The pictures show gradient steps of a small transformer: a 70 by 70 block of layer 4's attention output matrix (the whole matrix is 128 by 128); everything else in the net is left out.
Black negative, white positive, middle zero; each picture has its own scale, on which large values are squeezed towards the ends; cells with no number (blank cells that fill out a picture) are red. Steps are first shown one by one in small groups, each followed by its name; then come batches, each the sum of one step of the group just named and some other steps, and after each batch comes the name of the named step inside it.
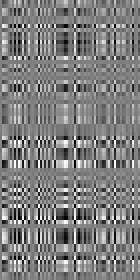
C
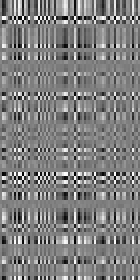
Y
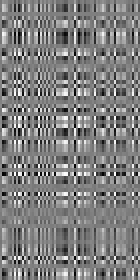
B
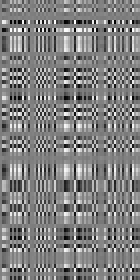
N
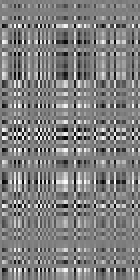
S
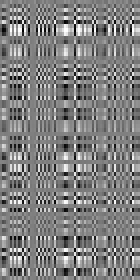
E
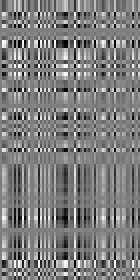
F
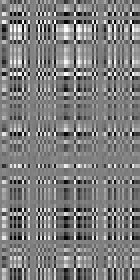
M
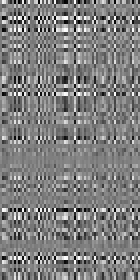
M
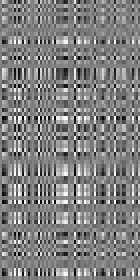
B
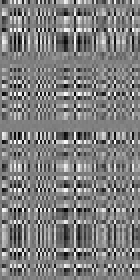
C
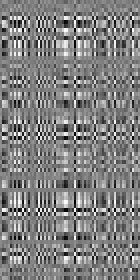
E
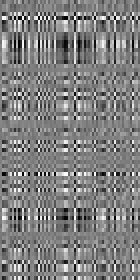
Y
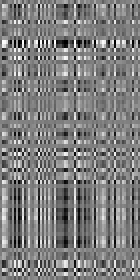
F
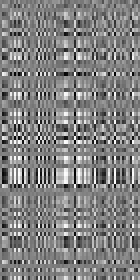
S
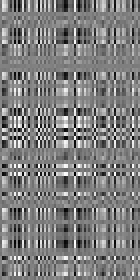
B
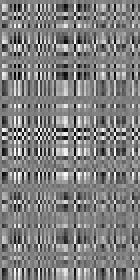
S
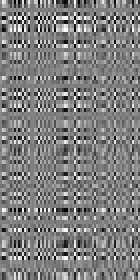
E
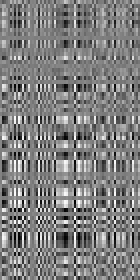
C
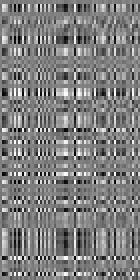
B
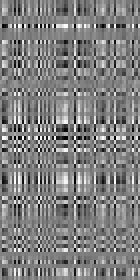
S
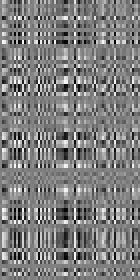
C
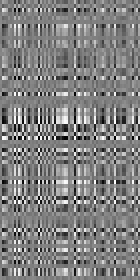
S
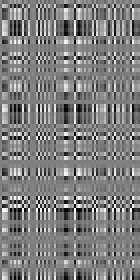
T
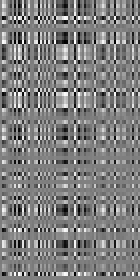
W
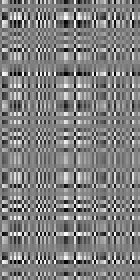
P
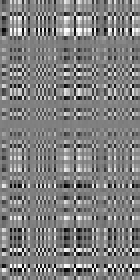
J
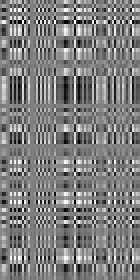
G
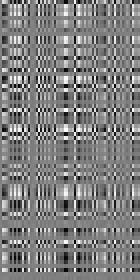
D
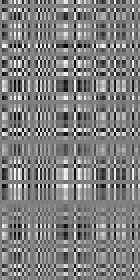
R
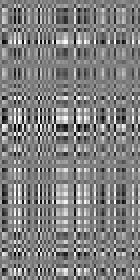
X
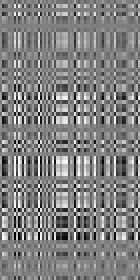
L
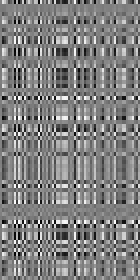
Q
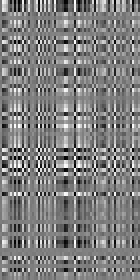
D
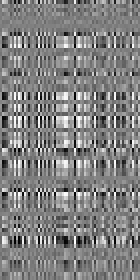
L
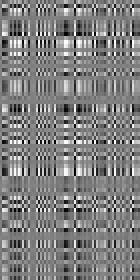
T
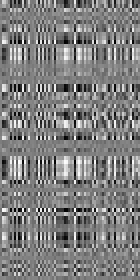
L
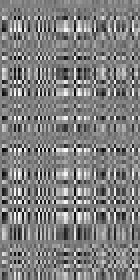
J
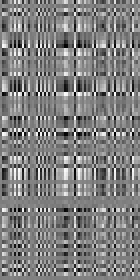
R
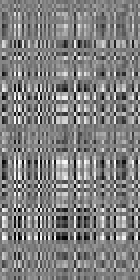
L
